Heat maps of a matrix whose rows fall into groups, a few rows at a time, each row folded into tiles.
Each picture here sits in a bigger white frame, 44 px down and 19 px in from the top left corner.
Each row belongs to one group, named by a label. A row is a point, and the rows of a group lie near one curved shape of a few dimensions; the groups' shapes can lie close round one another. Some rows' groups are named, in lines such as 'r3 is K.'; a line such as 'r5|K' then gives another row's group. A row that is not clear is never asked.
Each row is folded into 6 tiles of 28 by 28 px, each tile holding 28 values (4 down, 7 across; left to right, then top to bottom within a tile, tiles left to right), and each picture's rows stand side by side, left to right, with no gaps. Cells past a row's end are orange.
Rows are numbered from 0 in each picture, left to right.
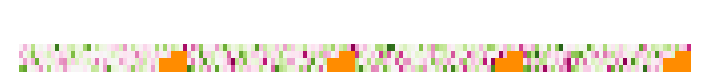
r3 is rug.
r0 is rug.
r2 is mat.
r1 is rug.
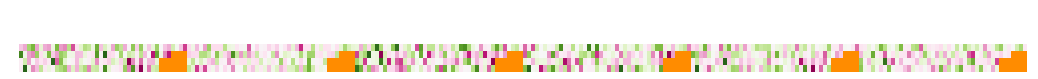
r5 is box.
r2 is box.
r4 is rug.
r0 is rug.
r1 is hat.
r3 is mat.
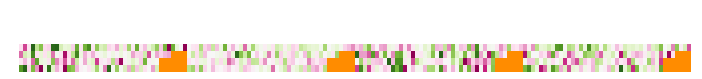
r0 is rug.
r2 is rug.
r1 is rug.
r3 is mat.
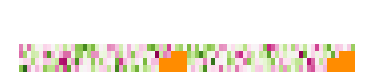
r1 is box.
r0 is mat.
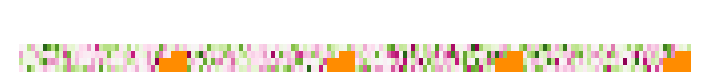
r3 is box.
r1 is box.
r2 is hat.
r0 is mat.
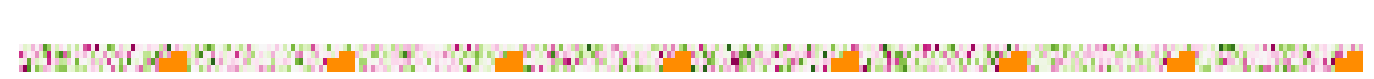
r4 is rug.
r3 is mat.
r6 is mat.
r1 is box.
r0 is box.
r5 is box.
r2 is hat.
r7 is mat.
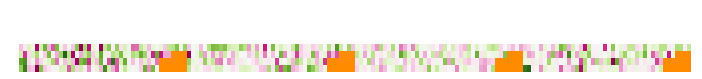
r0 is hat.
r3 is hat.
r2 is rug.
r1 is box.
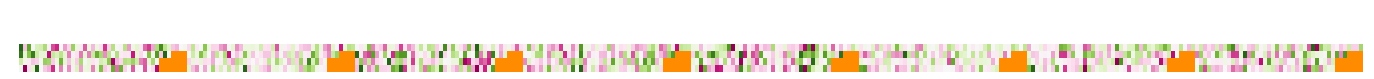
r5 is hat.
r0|box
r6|hat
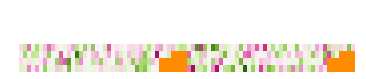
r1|mat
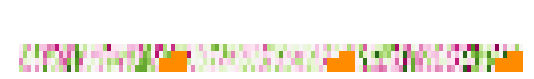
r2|hat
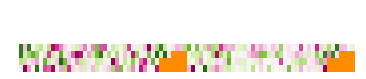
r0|box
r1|box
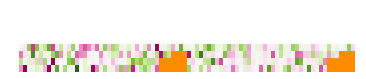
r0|mat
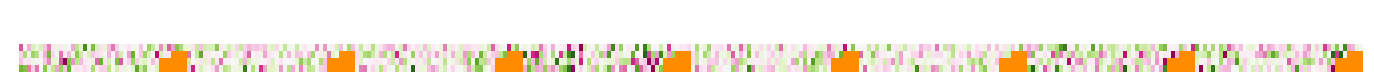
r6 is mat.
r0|mat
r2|mat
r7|box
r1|mat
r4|mat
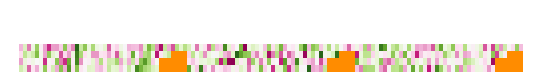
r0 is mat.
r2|mat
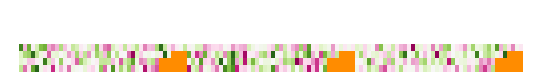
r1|rug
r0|box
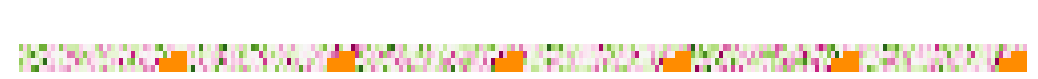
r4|box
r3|mat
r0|box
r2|mat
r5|mat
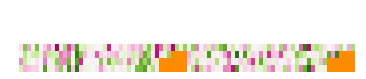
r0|mat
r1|hat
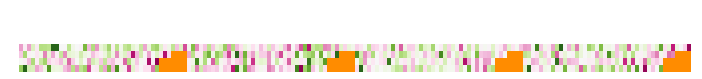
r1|hat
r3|rug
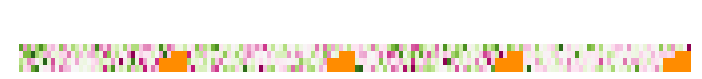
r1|mat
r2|hat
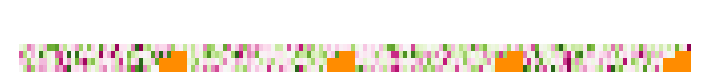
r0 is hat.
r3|rug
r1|hat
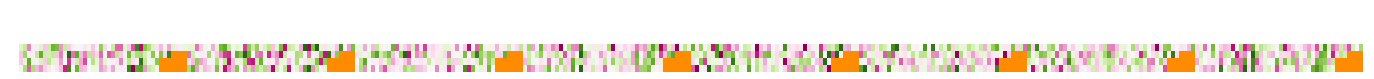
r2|hat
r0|hat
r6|box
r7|mat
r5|mat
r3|mat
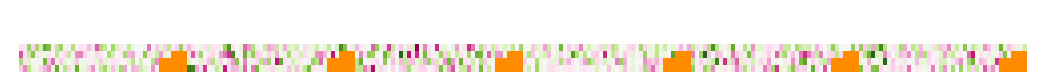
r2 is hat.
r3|rug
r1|hat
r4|box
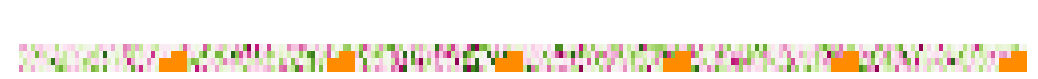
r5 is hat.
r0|rug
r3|hat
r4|mat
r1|hat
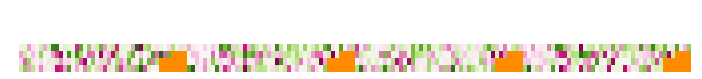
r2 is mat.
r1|hat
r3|hat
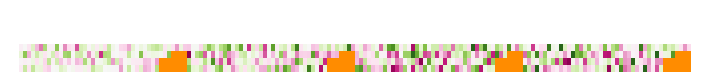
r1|box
